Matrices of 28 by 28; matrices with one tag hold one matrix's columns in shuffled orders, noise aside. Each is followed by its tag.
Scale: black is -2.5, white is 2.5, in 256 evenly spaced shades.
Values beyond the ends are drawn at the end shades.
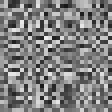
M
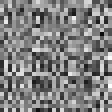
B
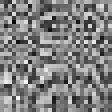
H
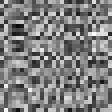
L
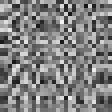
H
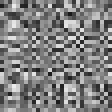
M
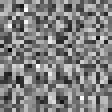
H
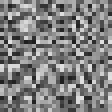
H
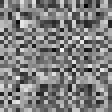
M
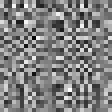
M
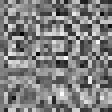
L
